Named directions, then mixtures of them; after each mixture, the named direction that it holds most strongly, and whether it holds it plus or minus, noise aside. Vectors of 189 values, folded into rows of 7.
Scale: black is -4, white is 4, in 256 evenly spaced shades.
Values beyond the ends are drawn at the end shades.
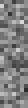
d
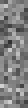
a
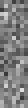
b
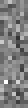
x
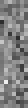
x, plus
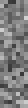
a, minus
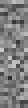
b, minus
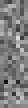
x, minus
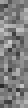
a, minus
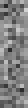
a, minus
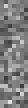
a, plus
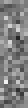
x, plus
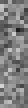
a, plus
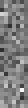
b, plus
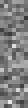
d, minus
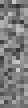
d, minus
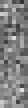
b, plus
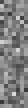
d, plus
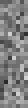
x, minus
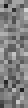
b, minus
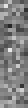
a, plus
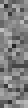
d, plus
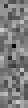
d, plus
